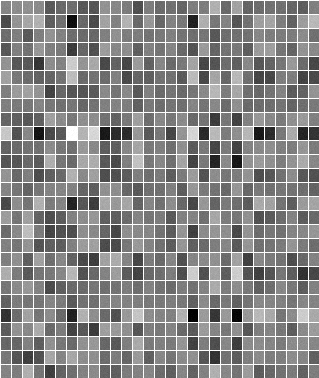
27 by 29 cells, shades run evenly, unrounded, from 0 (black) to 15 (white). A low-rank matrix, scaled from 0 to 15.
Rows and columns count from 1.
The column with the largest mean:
3
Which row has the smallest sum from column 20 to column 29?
20
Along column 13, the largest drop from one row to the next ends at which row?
24
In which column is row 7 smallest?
5
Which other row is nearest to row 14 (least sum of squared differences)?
8
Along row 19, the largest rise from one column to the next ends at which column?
10
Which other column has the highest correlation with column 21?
17
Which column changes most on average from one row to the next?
7
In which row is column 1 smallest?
23
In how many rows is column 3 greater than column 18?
16
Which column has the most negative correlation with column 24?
1
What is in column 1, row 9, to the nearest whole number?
6
